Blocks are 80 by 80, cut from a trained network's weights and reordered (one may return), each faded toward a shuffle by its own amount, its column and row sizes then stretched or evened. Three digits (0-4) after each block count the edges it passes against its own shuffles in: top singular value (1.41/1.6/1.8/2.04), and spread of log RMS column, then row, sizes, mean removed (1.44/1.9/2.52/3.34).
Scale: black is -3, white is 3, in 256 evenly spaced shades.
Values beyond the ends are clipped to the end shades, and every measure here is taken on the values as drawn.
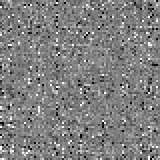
0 3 1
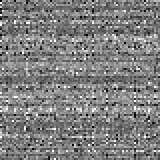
4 2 2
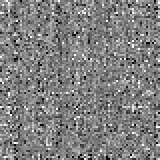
0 2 2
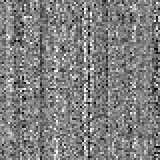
3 3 0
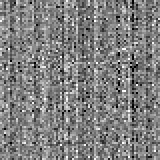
4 2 2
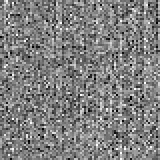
2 1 1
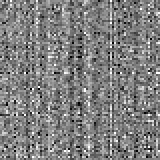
4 2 3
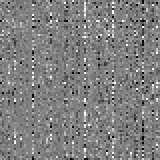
1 4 1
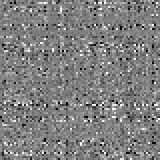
0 2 4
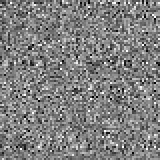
3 1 2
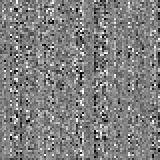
1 4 1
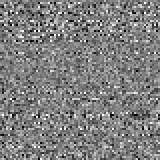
4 0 4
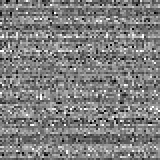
4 0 2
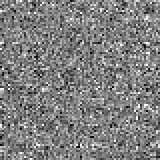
0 2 2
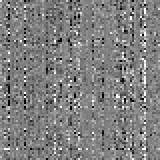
2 4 2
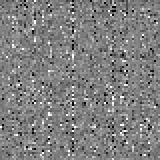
0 3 1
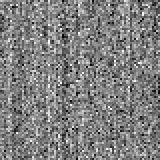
2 1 0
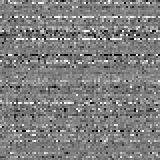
4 0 4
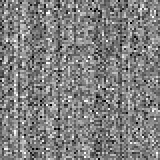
3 0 1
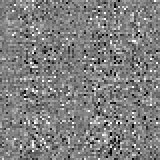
0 3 1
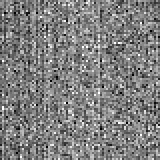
3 0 1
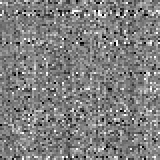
1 1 3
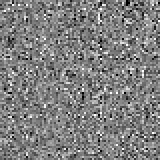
2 3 2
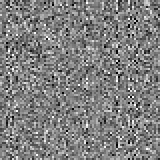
4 3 0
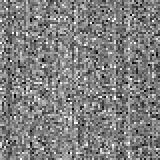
2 0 1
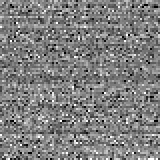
1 0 2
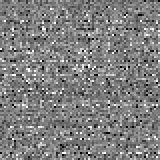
0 1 3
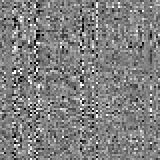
4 4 2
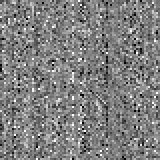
1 3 0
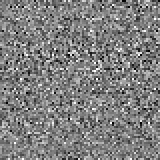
1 0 3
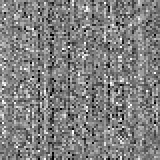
3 3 0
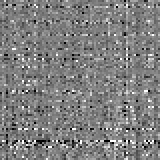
3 2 4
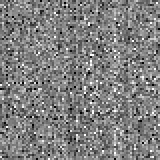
0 1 0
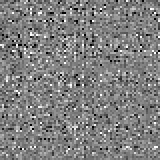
0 2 3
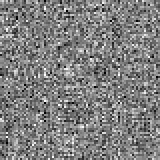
4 2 0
